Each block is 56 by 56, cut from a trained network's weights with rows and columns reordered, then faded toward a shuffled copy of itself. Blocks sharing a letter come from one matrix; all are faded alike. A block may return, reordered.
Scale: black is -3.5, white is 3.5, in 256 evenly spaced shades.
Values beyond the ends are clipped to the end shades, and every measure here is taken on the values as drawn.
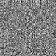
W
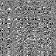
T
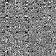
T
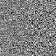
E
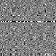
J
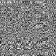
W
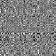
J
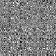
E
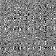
T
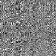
E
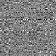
J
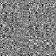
E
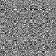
J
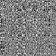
W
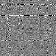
J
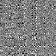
T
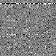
J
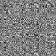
W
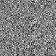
W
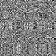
W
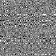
T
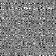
T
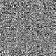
W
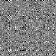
T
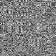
W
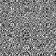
W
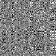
T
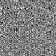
W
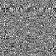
J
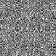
E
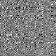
T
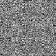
W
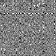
J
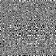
T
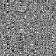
E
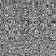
E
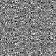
E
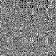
E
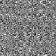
E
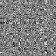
W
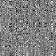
T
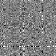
J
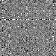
J
